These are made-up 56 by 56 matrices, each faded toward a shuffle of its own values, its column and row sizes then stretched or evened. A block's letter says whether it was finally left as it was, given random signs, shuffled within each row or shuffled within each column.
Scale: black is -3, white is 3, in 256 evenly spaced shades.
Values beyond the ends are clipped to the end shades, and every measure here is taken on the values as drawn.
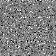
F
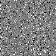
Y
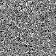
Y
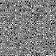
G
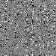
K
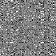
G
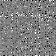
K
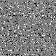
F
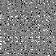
G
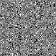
K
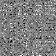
G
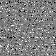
F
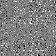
G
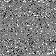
F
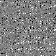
K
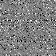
F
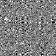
G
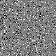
Y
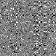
G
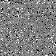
K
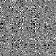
G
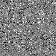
F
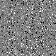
Y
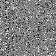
Y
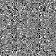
G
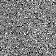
F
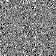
K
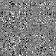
G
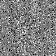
Y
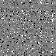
K
